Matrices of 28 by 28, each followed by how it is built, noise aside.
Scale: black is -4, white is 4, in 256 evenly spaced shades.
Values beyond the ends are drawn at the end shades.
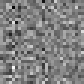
low rank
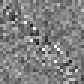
banded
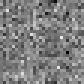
blocks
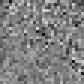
upper triangular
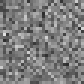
Toeplitz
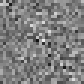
banded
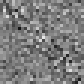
banded
